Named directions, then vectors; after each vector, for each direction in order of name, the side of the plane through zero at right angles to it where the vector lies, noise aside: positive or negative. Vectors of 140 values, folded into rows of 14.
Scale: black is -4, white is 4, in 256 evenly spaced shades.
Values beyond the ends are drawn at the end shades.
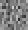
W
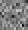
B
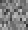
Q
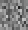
positive, positive, positive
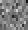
positive, negative, negative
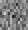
positive, negative, positive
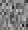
positive, positive, negative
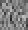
positive, positive, negative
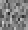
positive, negative, positive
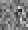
negative, negative, negative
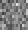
negative, positive, positive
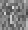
negative, negative, positive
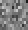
positive, negative, negative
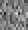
positive, positive, negative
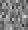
positive, positive, negative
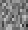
positive, positive, negative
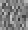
negative, negative, positive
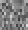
negative, negative, positive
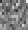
negative, positive, positive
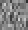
positive, positive, negative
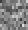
negative, positive, positive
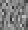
positive, positive, negative
